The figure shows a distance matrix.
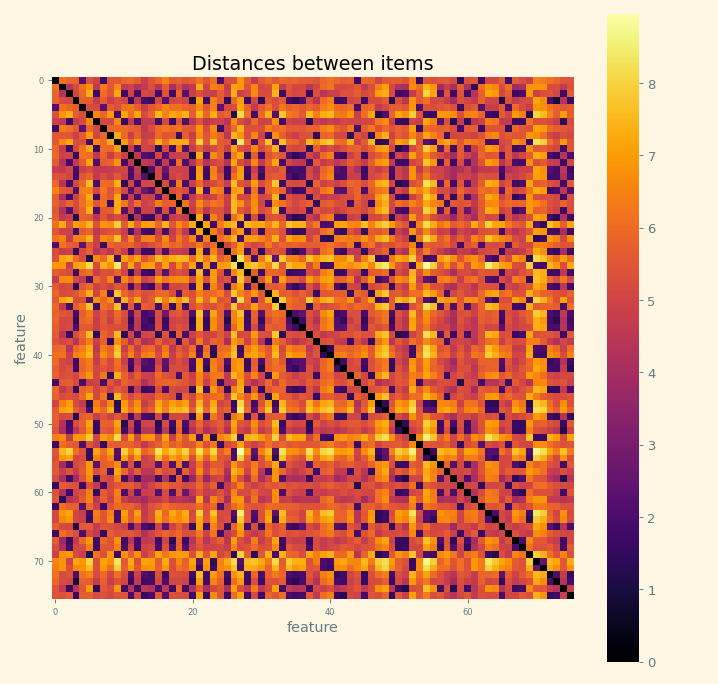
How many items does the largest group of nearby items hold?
21
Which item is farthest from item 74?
54
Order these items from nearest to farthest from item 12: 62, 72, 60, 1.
60, 1, 72, 62
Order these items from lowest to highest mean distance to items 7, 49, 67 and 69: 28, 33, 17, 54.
28, 17, 33, 54
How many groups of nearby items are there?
7
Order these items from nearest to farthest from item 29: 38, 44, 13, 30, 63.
63, 44, 13, 30, 38
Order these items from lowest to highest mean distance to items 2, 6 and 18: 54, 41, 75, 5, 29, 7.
41, 75, 7, 29, 5, 54
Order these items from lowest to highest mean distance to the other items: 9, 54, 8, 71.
8, 9, 71, 54
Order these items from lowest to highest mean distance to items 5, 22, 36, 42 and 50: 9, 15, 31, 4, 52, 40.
15, 9, 4, 31, 40, 52
